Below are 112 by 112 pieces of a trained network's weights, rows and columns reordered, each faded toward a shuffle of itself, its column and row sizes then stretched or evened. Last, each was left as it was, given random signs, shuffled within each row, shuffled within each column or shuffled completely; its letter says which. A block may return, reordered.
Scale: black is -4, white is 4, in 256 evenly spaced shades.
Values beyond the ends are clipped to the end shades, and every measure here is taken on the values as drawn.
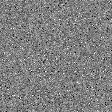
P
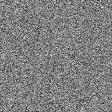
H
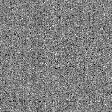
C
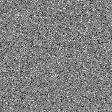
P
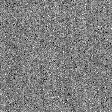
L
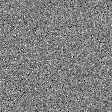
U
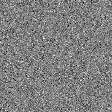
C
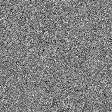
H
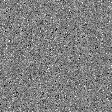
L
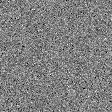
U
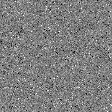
H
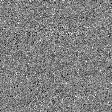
H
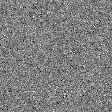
H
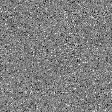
H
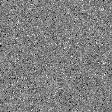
H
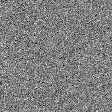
L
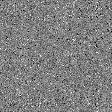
C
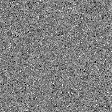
H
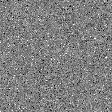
L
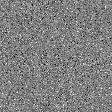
P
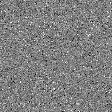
H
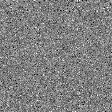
H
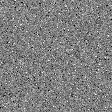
U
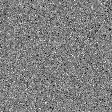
U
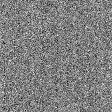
L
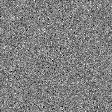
H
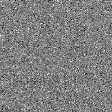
C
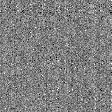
C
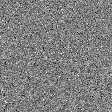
U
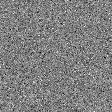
U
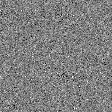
H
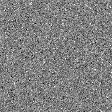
H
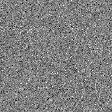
C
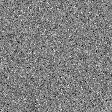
U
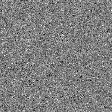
H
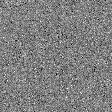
L
